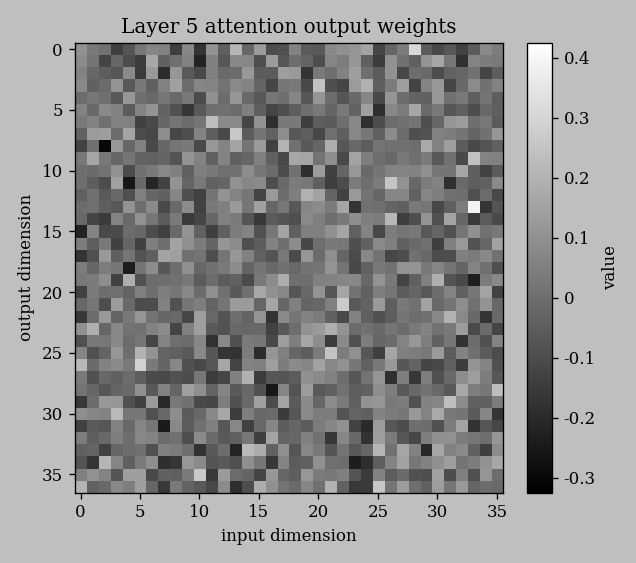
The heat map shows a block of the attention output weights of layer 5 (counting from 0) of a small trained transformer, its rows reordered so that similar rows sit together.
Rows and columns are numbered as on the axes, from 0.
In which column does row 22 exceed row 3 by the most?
31
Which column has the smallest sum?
7
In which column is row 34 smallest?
23
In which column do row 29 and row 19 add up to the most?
17
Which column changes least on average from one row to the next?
18
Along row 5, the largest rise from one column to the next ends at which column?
26
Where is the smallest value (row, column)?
8, 2
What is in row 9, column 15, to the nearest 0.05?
0.05
